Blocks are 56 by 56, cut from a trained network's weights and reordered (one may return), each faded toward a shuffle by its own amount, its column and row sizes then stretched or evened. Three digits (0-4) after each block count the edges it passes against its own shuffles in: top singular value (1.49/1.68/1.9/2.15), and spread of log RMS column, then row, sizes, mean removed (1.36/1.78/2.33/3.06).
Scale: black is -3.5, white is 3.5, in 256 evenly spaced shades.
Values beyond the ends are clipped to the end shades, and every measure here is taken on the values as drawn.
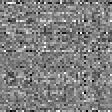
3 1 3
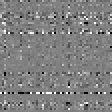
2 2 4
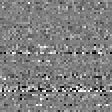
1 0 4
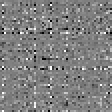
0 3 4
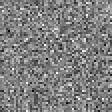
2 0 1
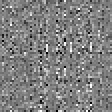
0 4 1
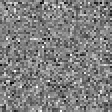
0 1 2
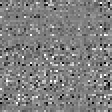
0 3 4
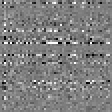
4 2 4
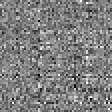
3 2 2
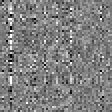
4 3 1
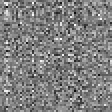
4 3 1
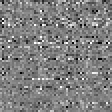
1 1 4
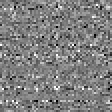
1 1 3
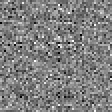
2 1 1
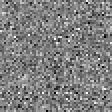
0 0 2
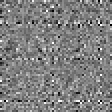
4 2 3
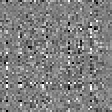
4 3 2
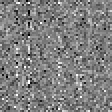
1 2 1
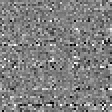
0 2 3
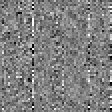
4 3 0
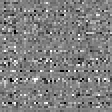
0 2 4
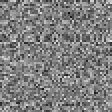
4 0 1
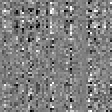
3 4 2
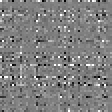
0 3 4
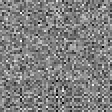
4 2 0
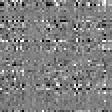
4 3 4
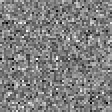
1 0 2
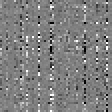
3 4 2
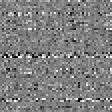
3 1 4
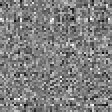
4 2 2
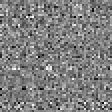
2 0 3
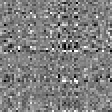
3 3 3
